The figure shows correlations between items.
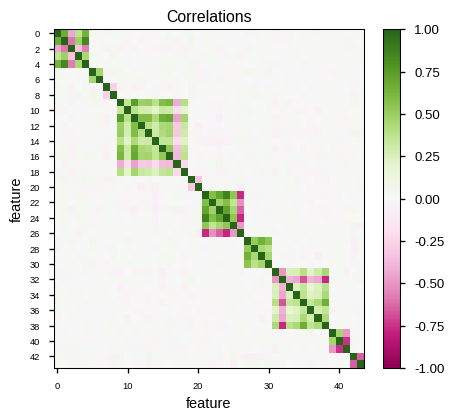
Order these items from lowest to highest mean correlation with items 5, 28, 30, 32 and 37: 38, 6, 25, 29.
38, 25, 6, 29
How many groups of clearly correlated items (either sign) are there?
10
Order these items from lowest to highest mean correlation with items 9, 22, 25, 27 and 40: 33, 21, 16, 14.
33, 14, 16, 21
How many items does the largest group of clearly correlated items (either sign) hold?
10
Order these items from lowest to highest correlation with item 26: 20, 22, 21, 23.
21, 23, 22, 20
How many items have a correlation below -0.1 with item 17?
9
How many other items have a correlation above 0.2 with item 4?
3
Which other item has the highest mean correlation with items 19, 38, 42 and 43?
35
